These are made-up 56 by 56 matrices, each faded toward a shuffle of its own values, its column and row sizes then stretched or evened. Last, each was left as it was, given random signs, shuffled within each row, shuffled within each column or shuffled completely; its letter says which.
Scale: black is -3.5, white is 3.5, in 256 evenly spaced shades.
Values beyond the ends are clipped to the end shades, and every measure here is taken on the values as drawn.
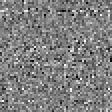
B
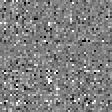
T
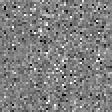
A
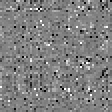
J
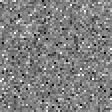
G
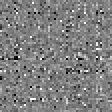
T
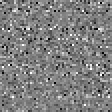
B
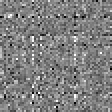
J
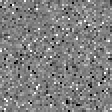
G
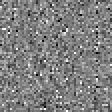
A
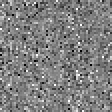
A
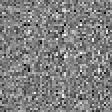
J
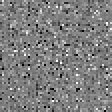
T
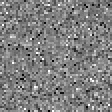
G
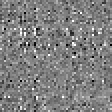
J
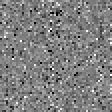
A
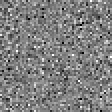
A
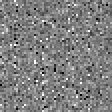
A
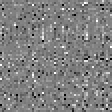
J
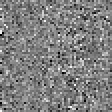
A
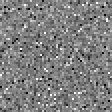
G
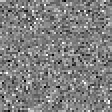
B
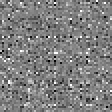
J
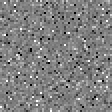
G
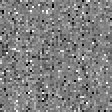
A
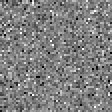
G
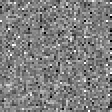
A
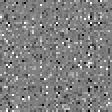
J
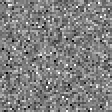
G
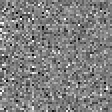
A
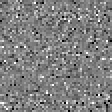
B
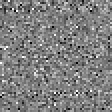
B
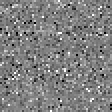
B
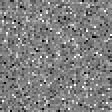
G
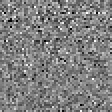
B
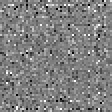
T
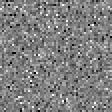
G
